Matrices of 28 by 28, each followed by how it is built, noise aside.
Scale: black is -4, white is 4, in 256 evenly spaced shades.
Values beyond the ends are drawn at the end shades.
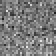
blocks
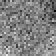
smooth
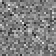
diagonal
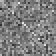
diagonal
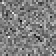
diagonal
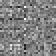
low rank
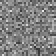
blocks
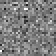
low rank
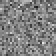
noise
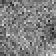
smooth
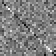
diagonal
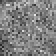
smooth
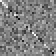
diagonal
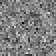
noise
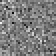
diagonal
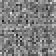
blocks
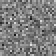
noise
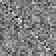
diagonal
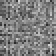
blocks
